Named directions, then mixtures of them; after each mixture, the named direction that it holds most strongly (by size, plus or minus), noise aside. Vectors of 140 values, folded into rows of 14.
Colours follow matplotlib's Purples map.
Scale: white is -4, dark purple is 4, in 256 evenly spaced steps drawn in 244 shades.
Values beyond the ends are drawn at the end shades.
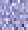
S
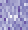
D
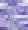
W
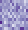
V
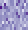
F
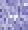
D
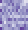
V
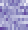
W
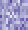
S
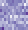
W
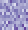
S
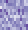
D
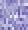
D
